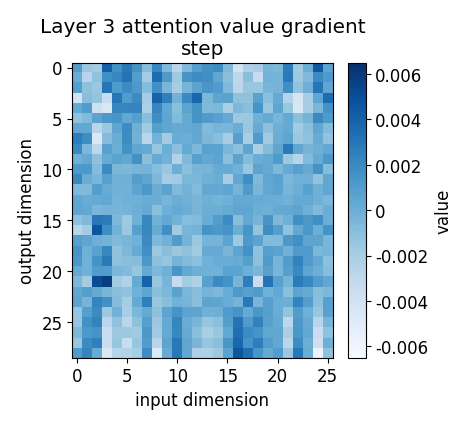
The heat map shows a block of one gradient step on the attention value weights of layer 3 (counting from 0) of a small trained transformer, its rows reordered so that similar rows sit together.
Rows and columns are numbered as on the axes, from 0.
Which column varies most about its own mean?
3
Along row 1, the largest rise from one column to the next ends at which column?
8
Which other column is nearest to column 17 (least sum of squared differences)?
7
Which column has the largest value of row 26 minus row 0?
16
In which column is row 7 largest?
0
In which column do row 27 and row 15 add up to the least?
5
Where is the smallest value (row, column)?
28, 24
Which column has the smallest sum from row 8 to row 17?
10
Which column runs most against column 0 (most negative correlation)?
9
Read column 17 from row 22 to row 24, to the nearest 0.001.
0.001 0.003 0
